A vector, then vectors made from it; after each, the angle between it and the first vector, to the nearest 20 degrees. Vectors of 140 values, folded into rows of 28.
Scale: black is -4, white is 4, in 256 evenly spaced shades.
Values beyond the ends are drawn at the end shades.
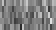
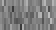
20 degrees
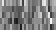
40 degrees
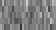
20 degrees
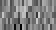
60 degrees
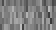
160 degrees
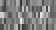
100 degrees
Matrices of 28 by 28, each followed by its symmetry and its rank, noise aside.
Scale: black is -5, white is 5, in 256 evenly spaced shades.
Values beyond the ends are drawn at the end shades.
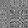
symmetric, rank two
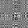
antisymmetric, rank two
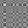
symmetric, rank one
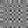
symmetric, rank one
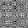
no symmetry, rank three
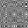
no symmetry, rank three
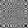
symmetric, rank one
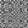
symmetric, rank two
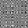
antisymmetric, rank two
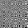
antisymmetric, rank two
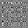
no symmetry, rank three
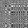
no symmetry, rank two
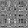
no symmetry, rank two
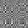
no symmetry, rank two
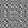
no symmetry, rank two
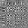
no symmetry, rank three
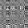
antisymmetric, rank two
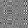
no symmetry, rank one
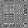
no symmetry, rank two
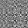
antisymmetric, rank two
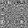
no symmetry, rank three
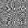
no symmetry, rank three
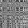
no symmetry, rank three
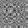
symmetric, rank two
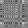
symmetric, rank one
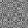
no symmetry, rank three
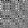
antisymmetric, rank two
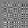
antisymmetric, rank two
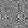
no symmetry, rank three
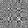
symmetric, rank two
